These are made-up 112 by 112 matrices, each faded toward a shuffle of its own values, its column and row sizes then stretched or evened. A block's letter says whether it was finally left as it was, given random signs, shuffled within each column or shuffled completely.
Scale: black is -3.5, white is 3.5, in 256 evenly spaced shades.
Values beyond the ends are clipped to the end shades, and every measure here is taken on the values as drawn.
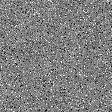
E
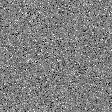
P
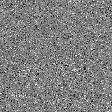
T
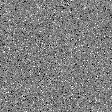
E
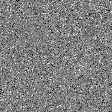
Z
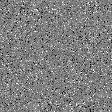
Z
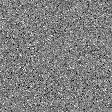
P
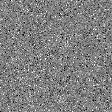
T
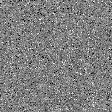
Z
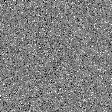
E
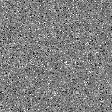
T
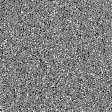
E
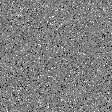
Z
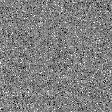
T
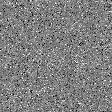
P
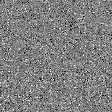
T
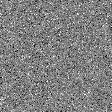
Z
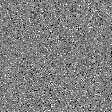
T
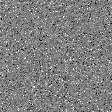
E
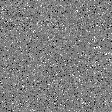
Z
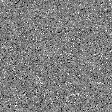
Z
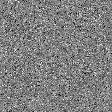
T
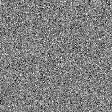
T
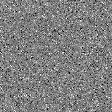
T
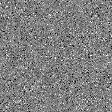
T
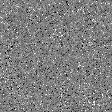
Z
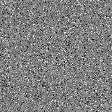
E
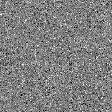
T
